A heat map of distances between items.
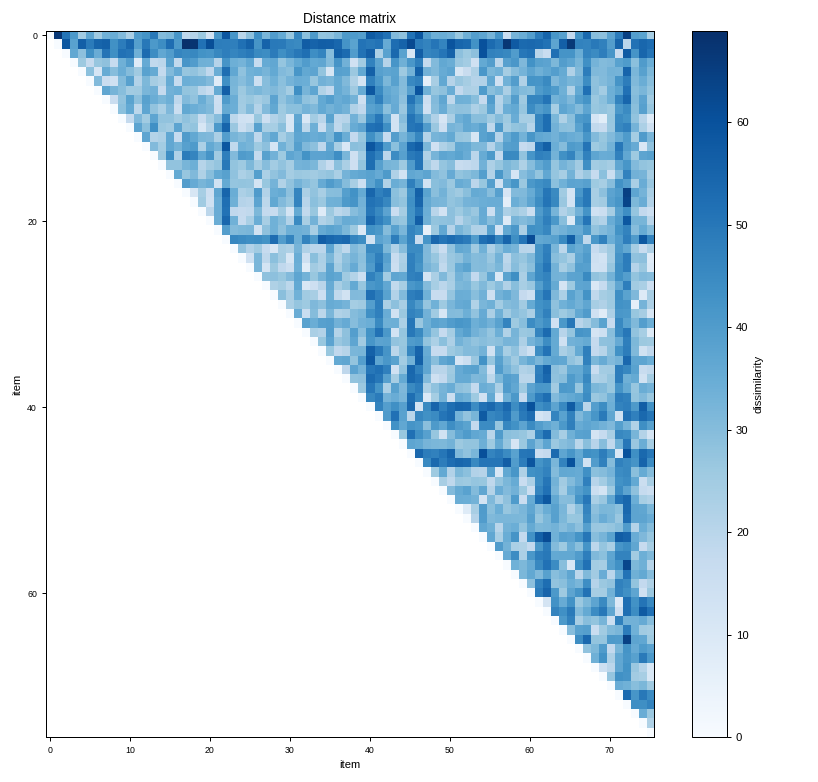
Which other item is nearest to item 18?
57
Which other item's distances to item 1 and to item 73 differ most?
29
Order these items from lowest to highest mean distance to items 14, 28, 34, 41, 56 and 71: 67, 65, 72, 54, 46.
65, 54, 67, 72, 46
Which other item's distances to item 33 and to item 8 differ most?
64
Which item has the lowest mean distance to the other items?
68
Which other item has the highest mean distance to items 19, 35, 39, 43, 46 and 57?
1
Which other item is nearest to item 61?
71
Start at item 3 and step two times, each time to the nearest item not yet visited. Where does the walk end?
53
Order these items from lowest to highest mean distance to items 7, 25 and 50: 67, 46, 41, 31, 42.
31, 42, 67, 46, 41
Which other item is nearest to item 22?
40
